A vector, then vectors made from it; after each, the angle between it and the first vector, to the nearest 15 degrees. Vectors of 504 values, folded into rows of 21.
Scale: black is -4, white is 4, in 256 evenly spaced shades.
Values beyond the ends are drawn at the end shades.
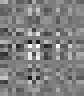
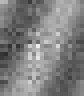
60 degrees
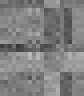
60 degrees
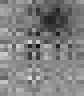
135 degrees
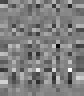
120 degrees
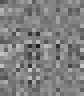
150 degrees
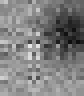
60 degrees
